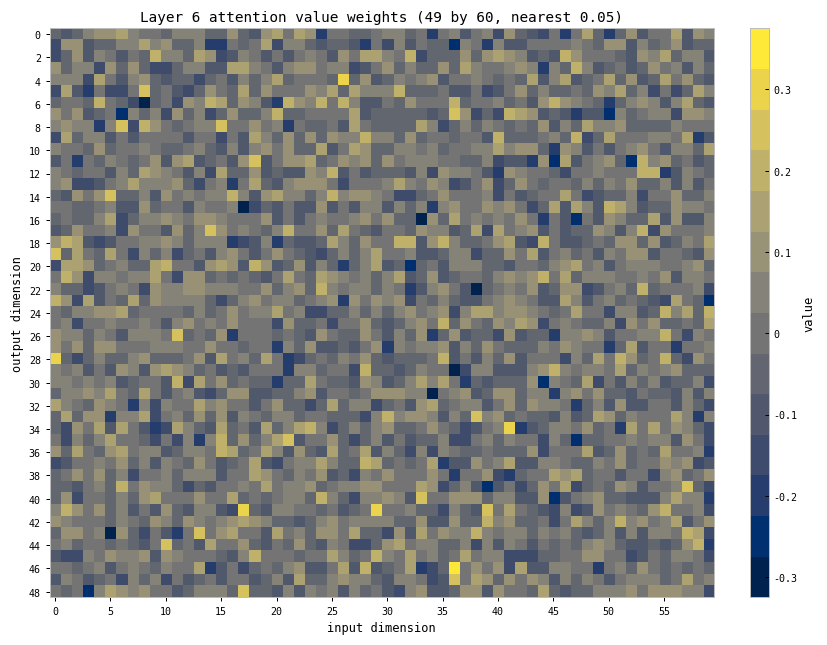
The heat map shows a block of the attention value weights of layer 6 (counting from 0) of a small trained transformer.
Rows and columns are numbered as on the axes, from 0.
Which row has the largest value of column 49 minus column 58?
33
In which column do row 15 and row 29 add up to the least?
17
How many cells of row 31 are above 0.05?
14
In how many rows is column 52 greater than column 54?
17
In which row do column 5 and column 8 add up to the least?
43
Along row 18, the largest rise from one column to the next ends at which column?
44
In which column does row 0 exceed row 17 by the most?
6
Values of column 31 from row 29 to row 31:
-0.1 -0.05 0.1
